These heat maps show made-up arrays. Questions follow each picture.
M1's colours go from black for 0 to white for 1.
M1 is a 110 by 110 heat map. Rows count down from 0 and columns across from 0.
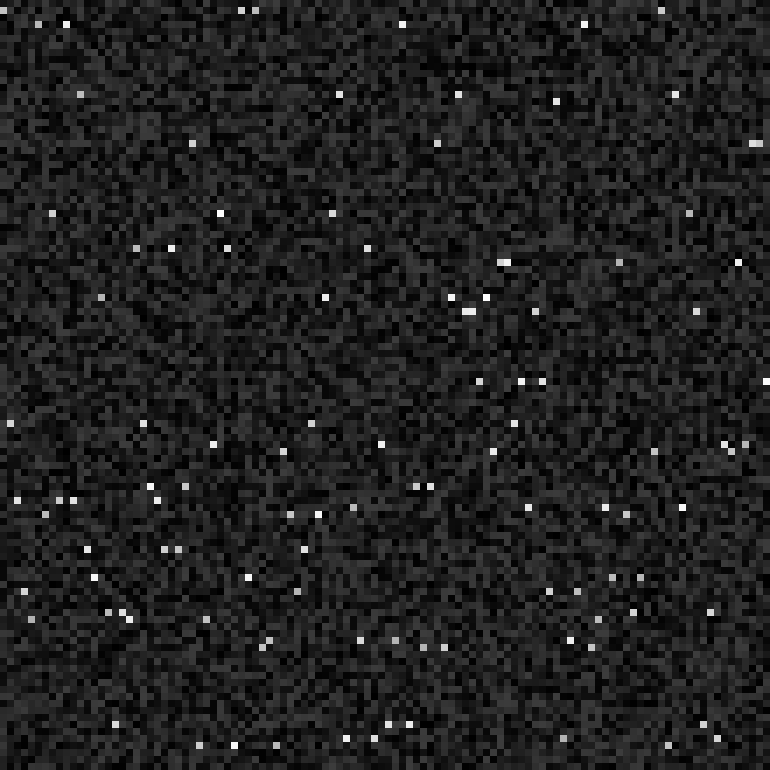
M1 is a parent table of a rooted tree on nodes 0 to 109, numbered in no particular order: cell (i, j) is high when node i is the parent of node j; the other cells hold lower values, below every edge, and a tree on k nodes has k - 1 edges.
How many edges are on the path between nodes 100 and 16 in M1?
2
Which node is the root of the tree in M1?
92
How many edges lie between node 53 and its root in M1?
3
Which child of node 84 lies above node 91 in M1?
82
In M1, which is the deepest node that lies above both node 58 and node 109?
63
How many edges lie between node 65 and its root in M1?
4
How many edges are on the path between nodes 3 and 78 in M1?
2
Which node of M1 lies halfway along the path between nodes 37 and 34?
60
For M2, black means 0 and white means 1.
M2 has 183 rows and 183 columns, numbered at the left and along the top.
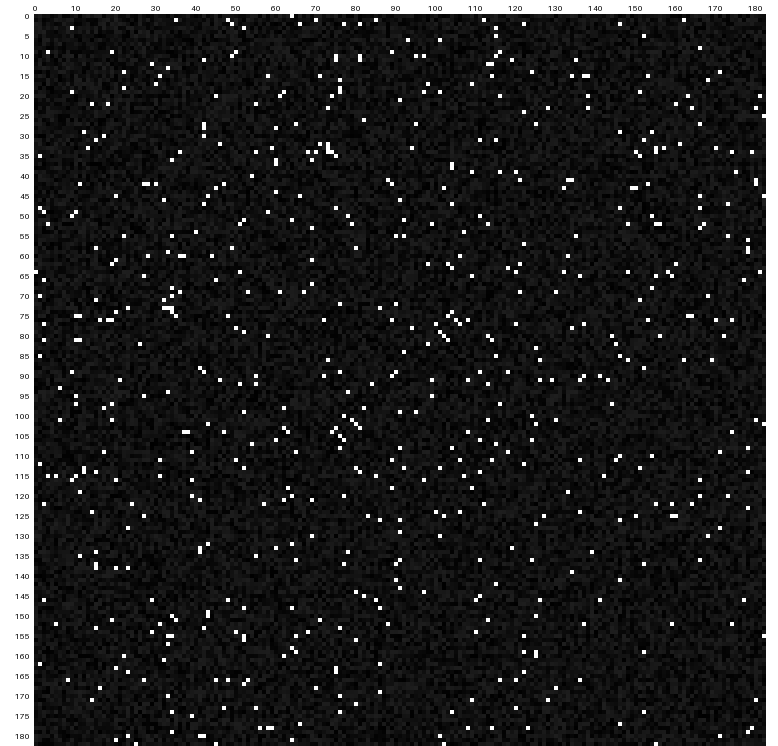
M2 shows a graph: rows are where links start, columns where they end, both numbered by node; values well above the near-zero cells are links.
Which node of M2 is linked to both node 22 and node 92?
node 55
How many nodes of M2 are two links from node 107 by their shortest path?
7
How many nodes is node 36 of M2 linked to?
3
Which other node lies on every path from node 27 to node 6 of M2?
node 101
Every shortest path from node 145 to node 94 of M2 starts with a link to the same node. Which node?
node 111
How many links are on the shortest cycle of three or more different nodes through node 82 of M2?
8
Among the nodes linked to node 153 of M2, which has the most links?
node 76
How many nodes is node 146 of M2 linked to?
8
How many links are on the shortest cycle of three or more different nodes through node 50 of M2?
4
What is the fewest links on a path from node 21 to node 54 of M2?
7
